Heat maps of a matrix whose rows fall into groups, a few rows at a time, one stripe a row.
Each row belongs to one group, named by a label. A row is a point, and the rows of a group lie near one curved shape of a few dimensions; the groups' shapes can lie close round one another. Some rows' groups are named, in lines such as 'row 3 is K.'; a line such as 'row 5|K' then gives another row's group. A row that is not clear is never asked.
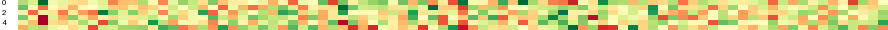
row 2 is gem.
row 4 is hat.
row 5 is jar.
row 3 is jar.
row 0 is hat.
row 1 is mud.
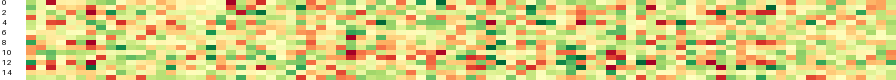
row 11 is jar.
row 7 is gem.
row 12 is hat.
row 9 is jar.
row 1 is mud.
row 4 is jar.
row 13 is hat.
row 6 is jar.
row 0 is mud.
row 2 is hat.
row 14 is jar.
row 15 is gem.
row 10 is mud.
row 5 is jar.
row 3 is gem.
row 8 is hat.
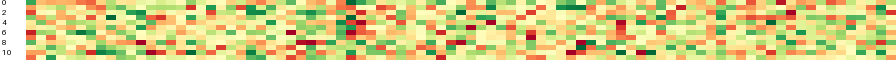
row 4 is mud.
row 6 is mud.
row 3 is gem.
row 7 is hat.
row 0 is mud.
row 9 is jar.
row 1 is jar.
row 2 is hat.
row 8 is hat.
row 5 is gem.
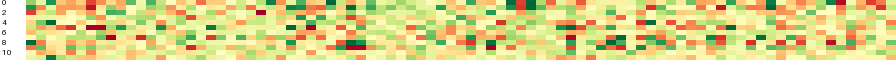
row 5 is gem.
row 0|mud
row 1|mud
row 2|jar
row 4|hat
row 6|gem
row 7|gem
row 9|mud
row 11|hat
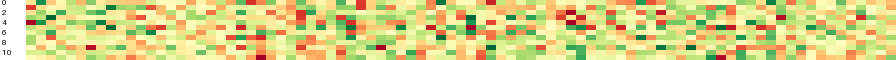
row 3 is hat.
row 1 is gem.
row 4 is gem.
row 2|gem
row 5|gem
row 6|mud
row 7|mud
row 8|hat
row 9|jar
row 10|hat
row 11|hat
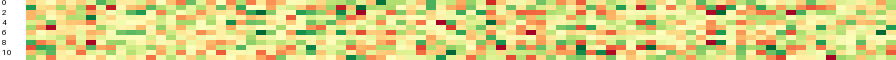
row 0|jar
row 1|gem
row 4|mud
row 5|hat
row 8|hat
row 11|mud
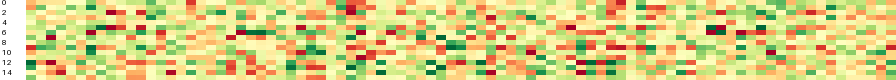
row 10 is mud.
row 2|gem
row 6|hat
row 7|mud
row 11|jar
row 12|jar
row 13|mud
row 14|jar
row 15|hat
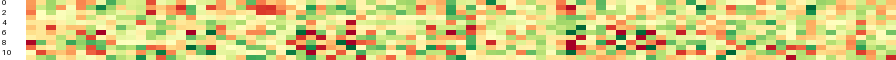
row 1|jar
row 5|hat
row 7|gem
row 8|gem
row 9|gem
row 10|gem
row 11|hat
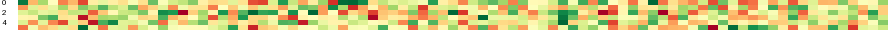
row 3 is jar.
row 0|mud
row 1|gem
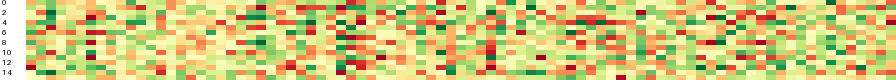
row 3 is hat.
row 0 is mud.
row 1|hat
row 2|mud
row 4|jar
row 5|mud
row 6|gem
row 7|mud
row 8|hat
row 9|mud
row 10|mud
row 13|gem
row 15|gem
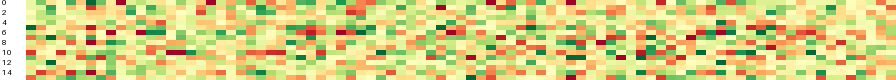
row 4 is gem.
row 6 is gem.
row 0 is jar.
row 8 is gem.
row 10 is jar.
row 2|mud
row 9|mud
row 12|hat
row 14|hat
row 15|gem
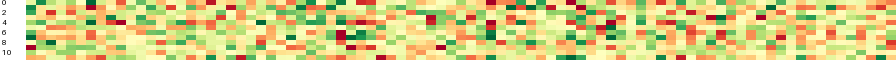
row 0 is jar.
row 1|mud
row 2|jar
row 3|gem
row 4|jar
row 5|jar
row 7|mud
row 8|hat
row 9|mud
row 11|jar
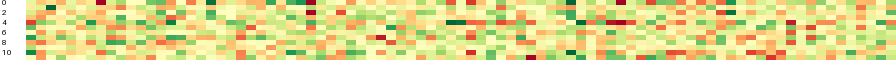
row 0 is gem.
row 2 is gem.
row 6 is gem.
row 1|hat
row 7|jar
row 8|gem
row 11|mud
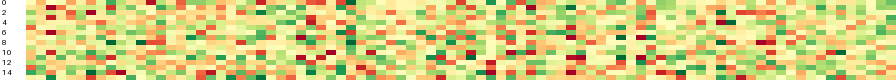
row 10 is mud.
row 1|hat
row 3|hat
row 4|gem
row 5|gem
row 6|hat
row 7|gem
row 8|gem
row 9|hat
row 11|gem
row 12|mud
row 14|jar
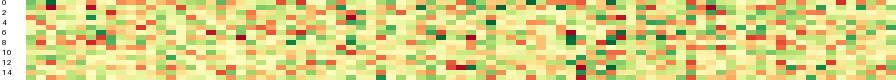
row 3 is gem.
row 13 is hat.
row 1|hat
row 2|gem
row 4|mud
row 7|gem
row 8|gem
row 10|gem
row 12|jar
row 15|jar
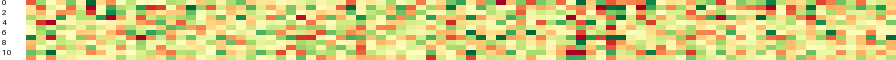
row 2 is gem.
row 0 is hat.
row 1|gem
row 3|gem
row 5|jar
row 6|mud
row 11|hat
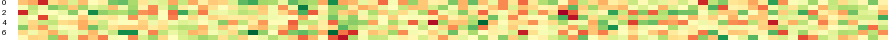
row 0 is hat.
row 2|gem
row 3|hat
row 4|mud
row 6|hat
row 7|gem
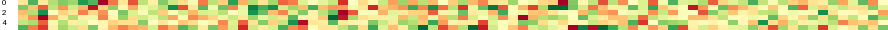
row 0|gem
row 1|jar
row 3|hat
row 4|mud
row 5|jar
